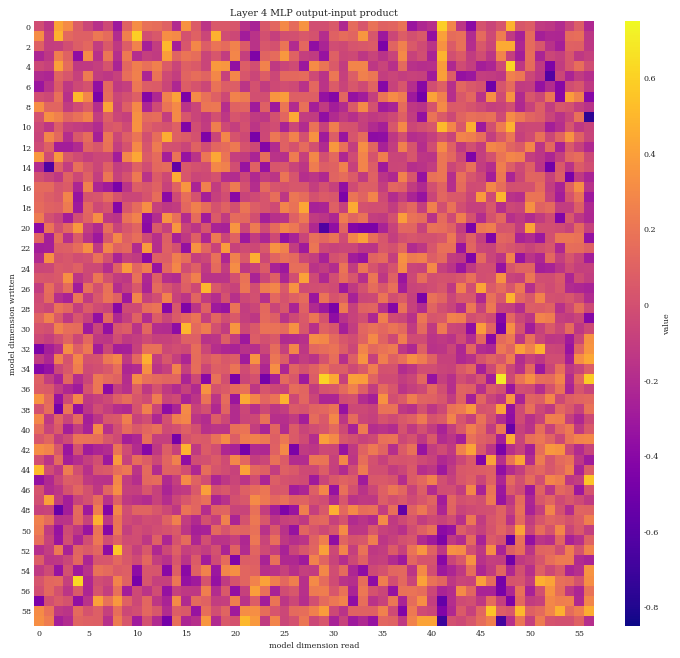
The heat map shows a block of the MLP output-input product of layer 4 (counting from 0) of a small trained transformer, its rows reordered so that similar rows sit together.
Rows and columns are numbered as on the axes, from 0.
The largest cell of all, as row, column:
35, 47
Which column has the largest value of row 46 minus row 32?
8
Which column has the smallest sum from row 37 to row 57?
41
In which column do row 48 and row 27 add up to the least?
2
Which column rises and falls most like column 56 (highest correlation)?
29
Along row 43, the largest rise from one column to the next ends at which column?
46
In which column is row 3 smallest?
22
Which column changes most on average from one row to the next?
48
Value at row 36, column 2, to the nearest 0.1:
-0.1
